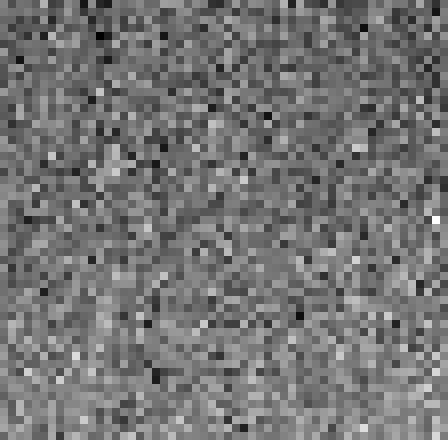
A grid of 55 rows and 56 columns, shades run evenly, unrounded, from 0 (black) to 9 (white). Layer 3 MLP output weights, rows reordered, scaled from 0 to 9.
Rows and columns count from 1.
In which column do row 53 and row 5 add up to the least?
13
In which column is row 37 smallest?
6
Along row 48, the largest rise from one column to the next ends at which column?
8
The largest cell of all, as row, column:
28, 55
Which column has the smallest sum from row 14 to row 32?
21
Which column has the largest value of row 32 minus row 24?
42
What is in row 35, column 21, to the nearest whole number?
7
